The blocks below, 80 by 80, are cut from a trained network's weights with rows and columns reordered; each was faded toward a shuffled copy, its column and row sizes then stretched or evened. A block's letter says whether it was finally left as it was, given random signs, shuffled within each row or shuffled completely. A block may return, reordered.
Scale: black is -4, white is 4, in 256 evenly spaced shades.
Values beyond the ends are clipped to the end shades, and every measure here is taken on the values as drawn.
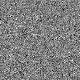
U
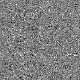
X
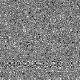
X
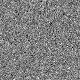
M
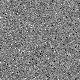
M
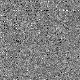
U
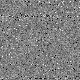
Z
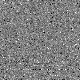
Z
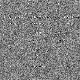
U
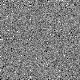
U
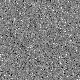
M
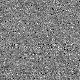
Z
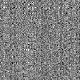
X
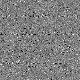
Z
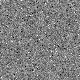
M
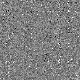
U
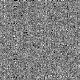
X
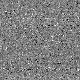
Z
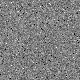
M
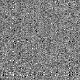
X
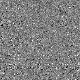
U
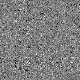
U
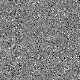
U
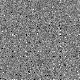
U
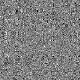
X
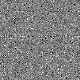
X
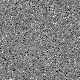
M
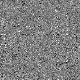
U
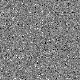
U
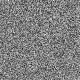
M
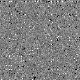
X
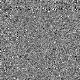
U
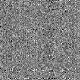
X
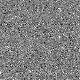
Z
